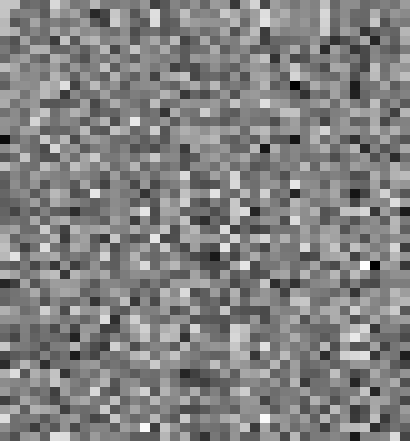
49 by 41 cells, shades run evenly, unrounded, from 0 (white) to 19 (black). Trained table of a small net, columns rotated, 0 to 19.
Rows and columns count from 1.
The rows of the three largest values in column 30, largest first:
10, 16, 22
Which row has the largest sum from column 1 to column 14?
40
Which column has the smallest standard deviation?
13
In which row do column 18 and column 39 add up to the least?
30
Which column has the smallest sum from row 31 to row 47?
17
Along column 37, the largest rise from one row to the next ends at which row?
31
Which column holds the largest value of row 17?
27
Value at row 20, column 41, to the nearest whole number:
5
